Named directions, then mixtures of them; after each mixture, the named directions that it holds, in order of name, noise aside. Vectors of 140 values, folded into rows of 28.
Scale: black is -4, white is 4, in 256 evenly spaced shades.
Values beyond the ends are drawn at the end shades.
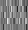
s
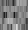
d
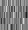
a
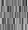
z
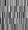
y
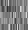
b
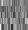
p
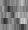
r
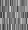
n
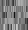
d.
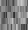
d, r.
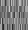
n, p, y.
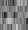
d.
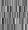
y, z.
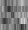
r.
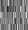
b.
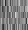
b, n, y.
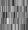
d, s.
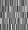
n.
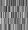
a, y.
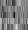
d, n, p.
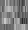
r.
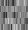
d.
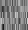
b, n, p.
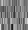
p.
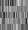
d, n.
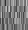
y.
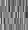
a, y.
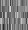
n.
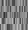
d, z.
